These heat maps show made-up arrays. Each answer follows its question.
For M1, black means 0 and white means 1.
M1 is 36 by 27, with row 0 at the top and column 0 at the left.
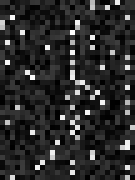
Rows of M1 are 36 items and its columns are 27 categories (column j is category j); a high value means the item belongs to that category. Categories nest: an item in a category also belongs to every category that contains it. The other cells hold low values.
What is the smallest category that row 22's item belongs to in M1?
17
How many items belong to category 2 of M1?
2
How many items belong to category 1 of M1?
3
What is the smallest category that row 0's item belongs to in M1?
23
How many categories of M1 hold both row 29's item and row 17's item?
1
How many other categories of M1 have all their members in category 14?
7
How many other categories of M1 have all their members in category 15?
5
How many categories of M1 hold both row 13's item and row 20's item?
2
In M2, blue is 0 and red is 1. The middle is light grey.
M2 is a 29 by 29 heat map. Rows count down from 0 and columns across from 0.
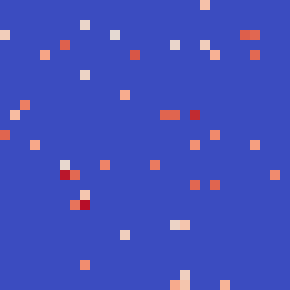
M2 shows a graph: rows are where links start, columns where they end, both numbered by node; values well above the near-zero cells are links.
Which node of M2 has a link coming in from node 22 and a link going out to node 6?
node 17
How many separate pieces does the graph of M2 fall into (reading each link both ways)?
2
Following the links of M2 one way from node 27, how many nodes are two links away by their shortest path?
2
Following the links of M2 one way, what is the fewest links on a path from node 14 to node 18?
5
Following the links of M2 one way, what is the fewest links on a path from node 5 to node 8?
3
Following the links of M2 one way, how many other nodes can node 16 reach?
5
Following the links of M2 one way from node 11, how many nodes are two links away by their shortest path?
6
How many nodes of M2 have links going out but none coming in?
6
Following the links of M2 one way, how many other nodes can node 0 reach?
3
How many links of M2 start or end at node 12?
2
